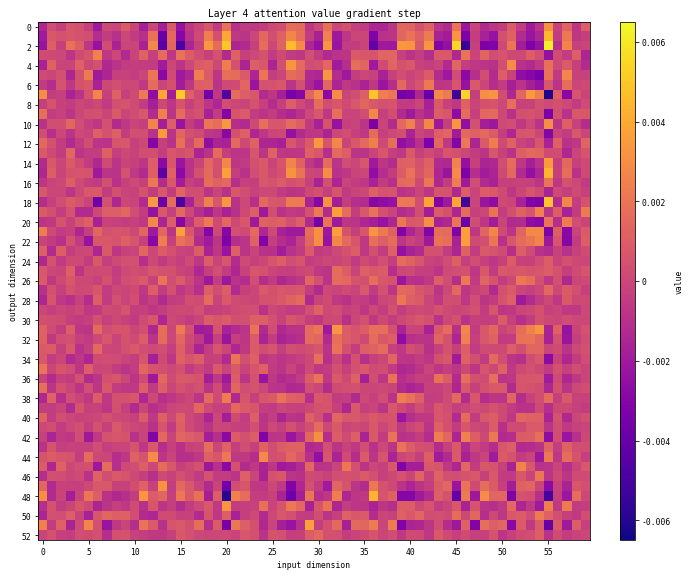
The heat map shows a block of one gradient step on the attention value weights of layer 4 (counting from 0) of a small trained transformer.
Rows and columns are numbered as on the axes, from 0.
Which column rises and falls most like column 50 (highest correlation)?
5
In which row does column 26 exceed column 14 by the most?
38
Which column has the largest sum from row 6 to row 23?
32
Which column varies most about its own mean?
55
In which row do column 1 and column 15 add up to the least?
18
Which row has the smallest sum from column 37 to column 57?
48
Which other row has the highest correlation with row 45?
23
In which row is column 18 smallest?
7
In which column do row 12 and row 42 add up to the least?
12
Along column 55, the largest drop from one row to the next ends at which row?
3
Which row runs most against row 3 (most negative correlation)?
0
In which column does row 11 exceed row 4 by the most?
13
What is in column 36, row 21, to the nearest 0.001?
0.003
